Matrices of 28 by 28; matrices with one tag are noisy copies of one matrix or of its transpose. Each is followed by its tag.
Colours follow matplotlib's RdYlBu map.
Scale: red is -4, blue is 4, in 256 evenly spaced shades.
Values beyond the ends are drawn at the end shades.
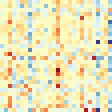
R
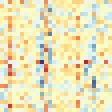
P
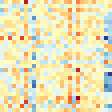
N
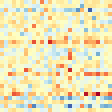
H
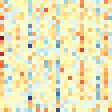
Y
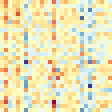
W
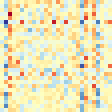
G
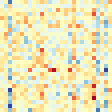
H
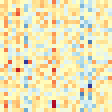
W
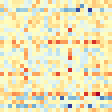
H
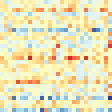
R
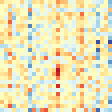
R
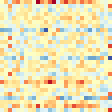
Y
